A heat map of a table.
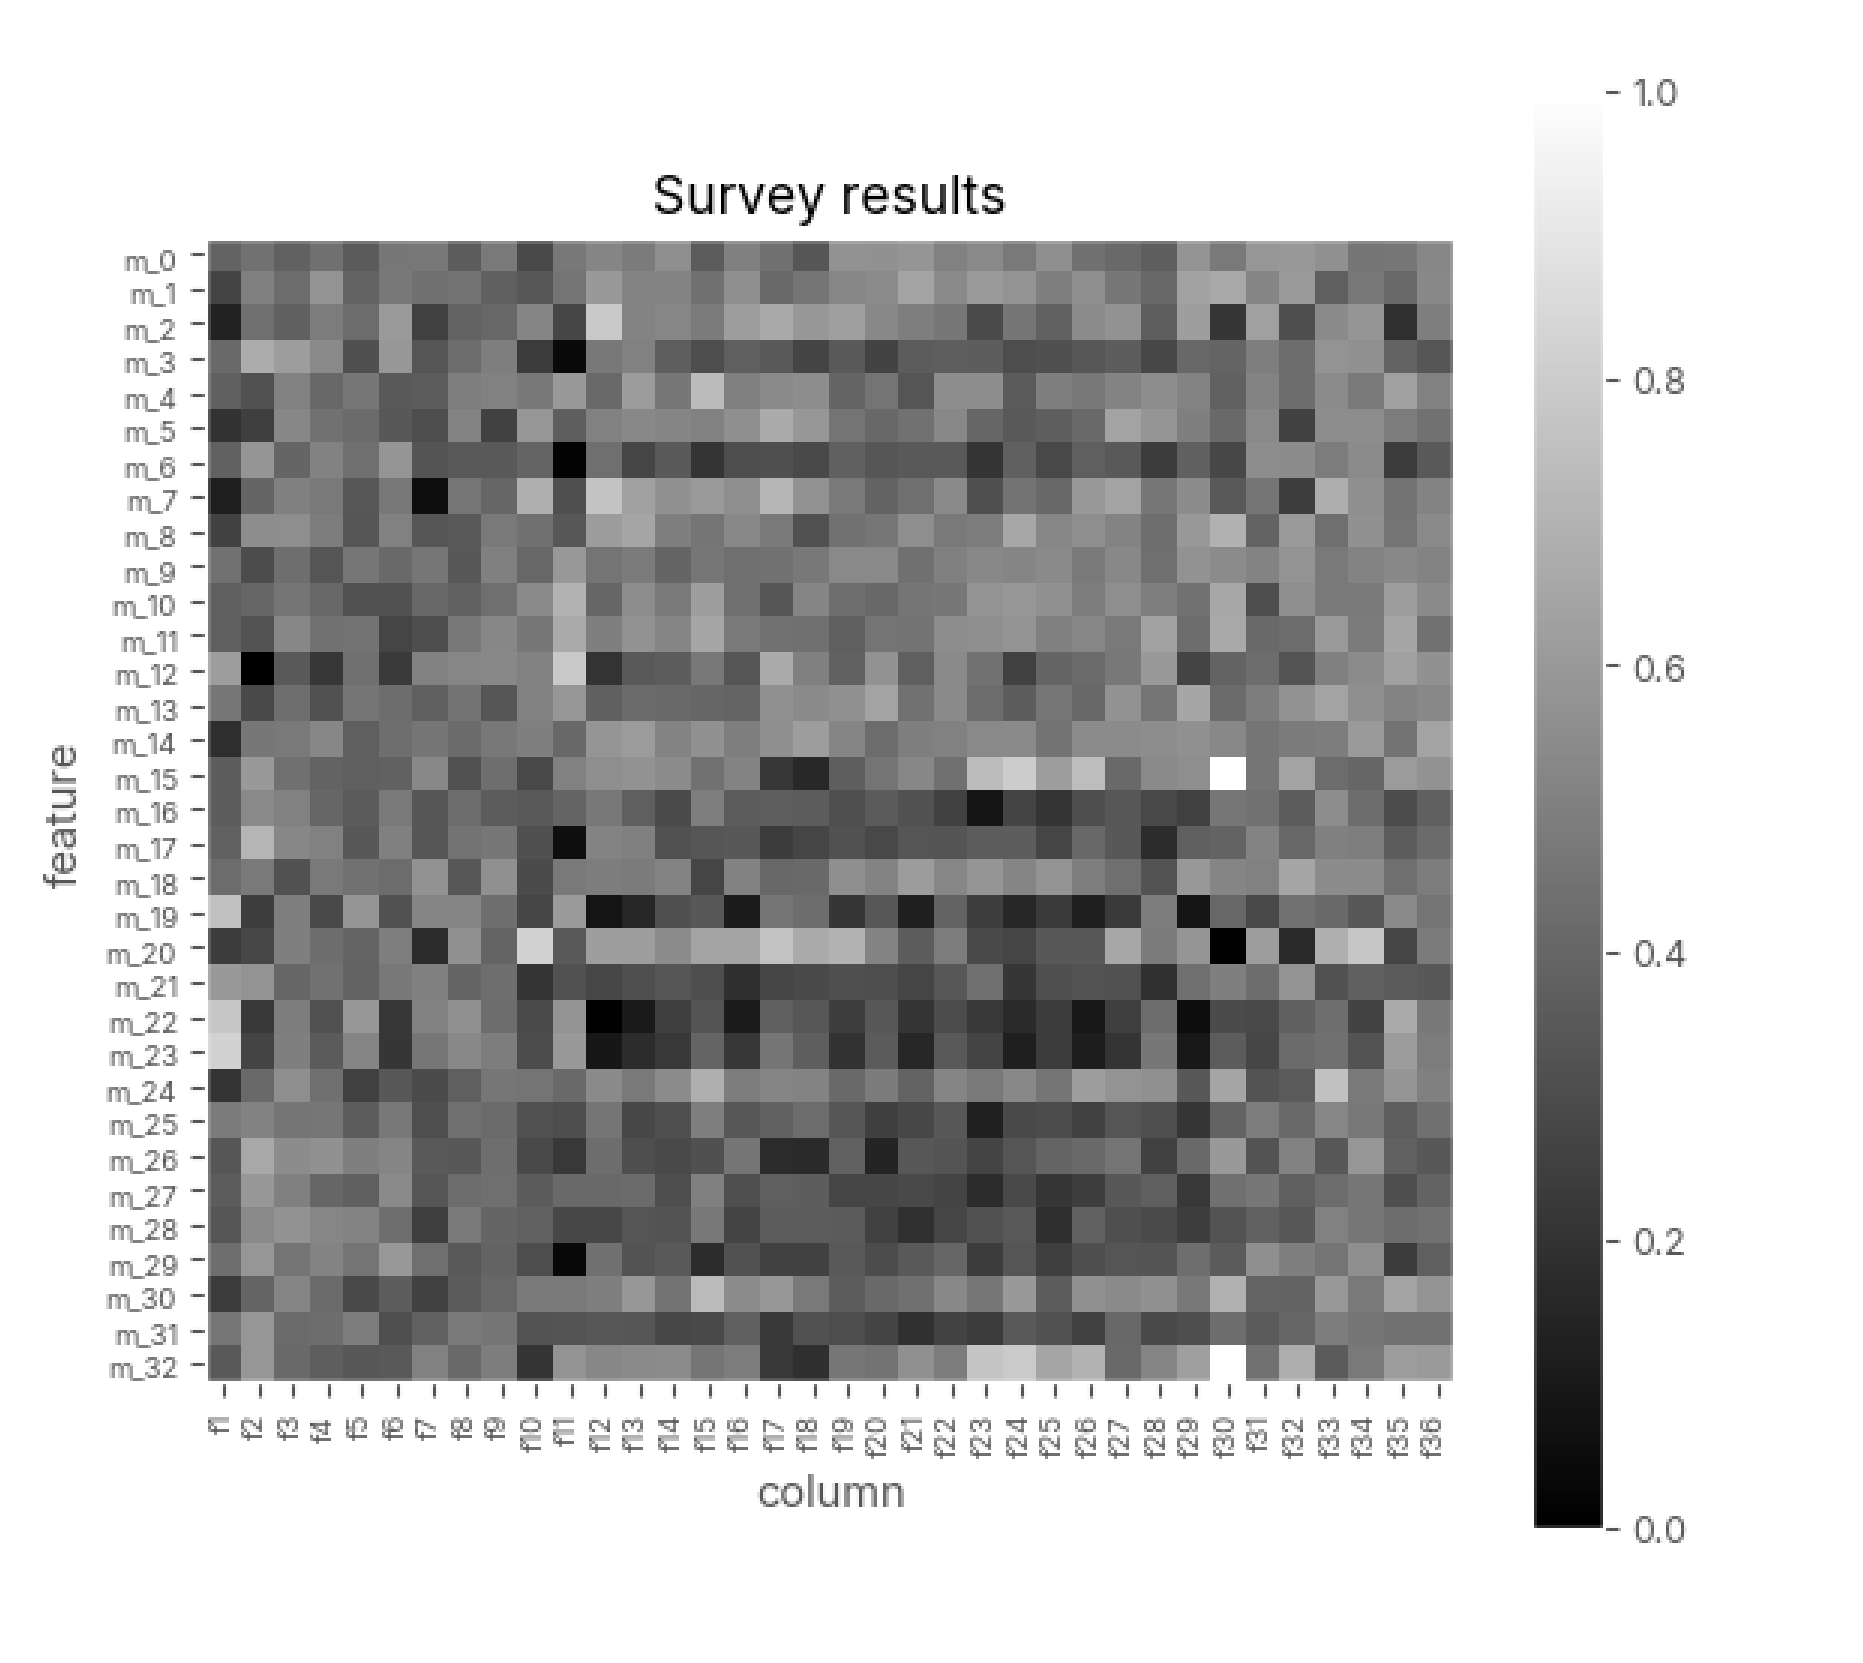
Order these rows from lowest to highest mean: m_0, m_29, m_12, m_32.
m_29, m_12, m_0, m_32
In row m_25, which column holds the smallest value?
f23
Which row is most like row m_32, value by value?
m_15
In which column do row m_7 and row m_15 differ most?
f30
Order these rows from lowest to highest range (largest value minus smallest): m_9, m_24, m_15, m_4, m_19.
m_9, m_4, m_24, m_19, m_15
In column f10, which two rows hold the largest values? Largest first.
m_20, m_7
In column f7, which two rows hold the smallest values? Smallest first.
m_7, m_20
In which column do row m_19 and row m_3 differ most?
f11
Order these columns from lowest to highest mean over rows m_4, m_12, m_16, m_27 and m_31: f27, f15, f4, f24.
f24, f4, f27, f15
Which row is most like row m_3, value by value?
m_17
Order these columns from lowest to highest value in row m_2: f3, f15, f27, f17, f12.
f3, f15, f27, f17, f12
